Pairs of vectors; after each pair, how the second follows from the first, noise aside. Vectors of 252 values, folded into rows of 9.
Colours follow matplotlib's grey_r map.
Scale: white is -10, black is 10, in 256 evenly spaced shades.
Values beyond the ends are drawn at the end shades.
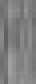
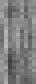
negated, scaled up.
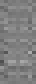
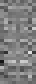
scaled up.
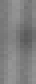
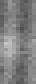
reversed, negated, scaled up.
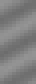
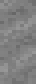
partly zeroed.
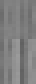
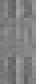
wrapped around, negated.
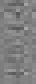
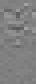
partly zeroed.
